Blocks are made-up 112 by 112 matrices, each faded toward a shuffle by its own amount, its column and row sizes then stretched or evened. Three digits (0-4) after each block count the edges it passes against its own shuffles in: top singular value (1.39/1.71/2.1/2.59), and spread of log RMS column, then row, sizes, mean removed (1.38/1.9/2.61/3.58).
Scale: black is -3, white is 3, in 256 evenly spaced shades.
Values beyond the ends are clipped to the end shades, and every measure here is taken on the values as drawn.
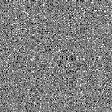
3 0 2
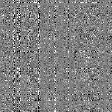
3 4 3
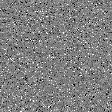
1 1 1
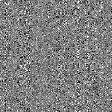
3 3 0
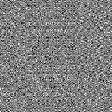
4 0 0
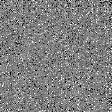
2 2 1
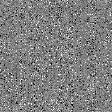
1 3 0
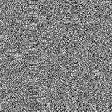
3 0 0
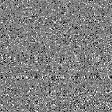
3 1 2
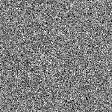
1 1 1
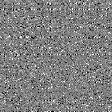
3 1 2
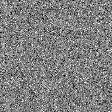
0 1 0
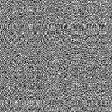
4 0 1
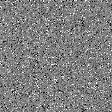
0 1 1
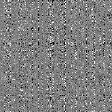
2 4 2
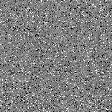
2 0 1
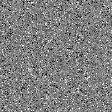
1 2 0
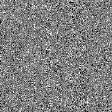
0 3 0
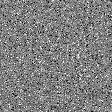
1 0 0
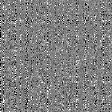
3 4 2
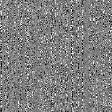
2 4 0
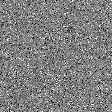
0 1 1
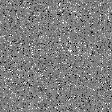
0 2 1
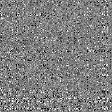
2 3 3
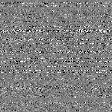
2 0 4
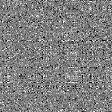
3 1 3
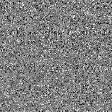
1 1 2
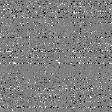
0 2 4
